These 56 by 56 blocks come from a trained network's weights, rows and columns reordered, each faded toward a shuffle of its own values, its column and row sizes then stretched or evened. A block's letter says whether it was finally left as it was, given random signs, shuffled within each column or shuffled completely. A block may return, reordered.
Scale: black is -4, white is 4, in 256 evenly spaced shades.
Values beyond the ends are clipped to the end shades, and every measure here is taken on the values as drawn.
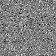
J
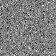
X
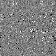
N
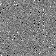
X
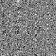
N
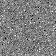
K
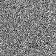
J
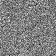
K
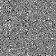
N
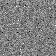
K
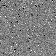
K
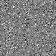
X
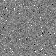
K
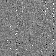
X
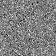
X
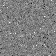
K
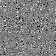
J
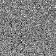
J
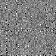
N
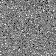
K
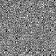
N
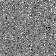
X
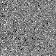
J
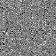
N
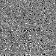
J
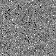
X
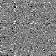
N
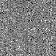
N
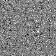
J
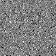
J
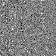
X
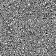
X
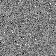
K
